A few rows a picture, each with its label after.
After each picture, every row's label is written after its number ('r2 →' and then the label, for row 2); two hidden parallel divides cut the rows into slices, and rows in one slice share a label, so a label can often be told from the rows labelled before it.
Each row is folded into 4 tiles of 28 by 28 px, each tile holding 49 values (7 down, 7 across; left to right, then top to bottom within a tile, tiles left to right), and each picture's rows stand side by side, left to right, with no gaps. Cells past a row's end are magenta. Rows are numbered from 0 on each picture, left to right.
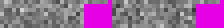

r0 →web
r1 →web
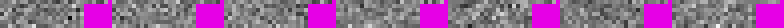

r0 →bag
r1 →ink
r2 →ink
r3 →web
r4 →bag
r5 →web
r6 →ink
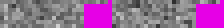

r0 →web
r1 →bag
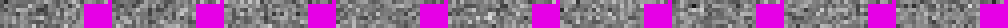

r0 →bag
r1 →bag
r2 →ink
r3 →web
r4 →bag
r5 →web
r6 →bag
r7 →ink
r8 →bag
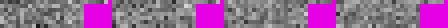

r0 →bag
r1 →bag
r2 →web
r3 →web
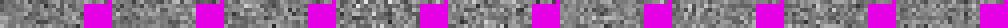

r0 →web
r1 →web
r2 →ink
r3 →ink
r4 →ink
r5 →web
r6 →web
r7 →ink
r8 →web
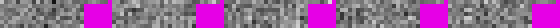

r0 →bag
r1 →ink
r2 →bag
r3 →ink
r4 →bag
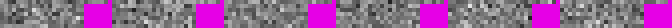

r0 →ink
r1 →ink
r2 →web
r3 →bag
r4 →ink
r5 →ink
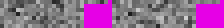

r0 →bag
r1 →bag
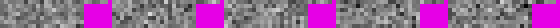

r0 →web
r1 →ink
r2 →ink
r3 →bag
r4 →ink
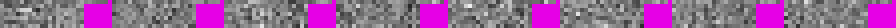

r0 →bag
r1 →web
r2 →ink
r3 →ink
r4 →ink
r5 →ink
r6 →web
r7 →web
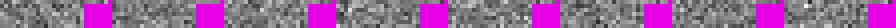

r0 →bag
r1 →web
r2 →web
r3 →ink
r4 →ink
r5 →bag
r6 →web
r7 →ink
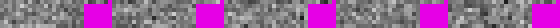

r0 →ink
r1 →web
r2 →bag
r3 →web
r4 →bag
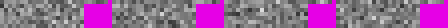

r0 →bag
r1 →web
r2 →ink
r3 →web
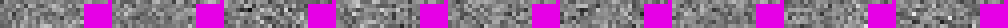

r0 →web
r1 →web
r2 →ink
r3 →ink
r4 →web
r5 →ink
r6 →web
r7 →bag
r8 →ink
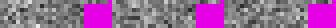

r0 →ink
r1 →ink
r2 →bag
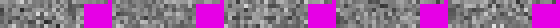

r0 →ink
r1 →web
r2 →ink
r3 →web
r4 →ink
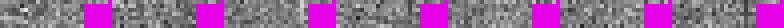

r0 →bag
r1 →ink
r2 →web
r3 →ink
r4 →web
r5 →bag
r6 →ink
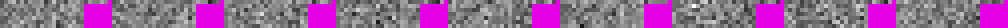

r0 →web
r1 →bag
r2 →ink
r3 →bag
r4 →ink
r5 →web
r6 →ink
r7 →bag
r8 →web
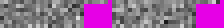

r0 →ink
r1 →ink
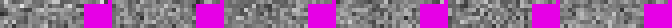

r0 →ink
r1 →web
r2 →bag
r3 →bag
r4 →bag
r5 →web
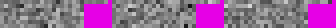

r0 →bag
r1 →ink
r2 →ink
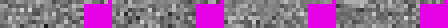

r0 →bag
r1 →ink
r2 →web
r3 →ink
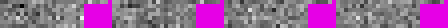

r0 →bag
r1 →bag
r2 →bag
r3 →web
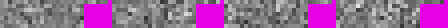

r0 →web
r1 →bag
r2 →ink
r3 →ink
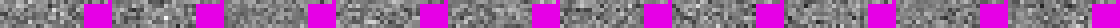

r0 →ink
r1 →ink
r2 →web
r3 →ink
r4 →web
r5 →ink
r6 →ink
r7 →bag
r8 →web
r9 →bag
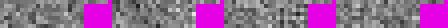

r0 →web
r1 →bag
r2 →ink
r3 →ink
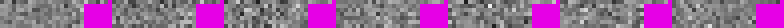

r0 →web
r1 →bag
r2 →bag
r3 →web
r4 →bag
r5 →bag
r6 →web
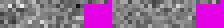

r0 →ink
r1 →web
